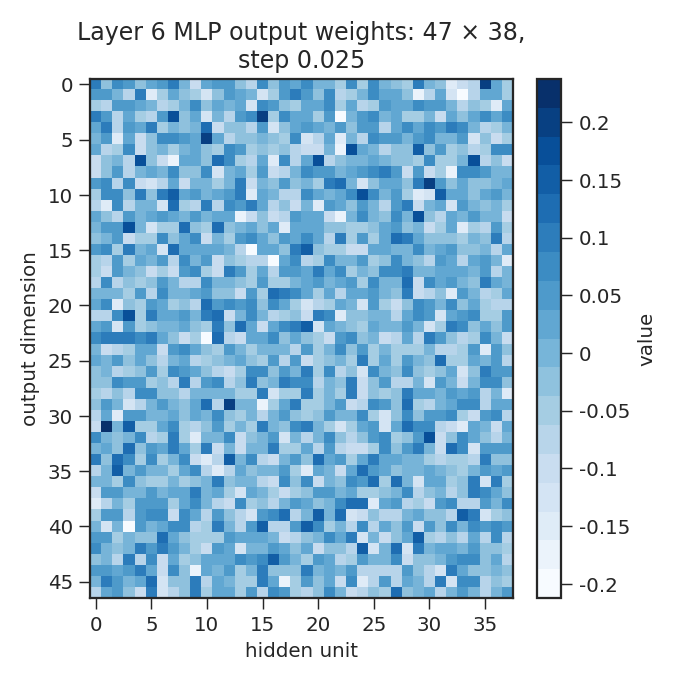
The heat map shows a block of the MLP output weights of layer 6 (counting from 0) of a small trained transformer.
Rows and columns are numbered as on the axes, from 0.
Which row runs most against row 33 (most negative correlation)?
7
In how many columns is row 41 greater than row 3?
15
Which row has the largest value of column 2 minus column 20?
11
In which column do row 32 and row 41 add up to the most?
29
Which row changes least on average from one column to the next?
37
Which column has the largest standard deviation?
24
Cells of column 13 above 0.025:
11
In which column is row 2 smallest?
36
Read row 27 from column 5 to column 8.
-0.05 -0.025 -0.075 0.1
